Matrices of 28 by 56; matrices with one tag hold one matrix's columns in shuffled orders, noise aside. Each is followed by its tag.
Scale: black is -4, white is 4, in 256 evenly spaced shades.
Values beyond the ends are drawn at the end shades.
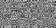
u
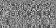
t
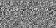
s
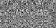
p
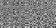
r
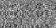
t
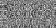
t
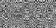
u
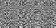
r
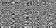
r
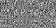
p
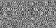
s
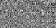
p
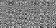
r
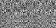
p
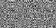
u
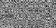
u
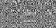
p
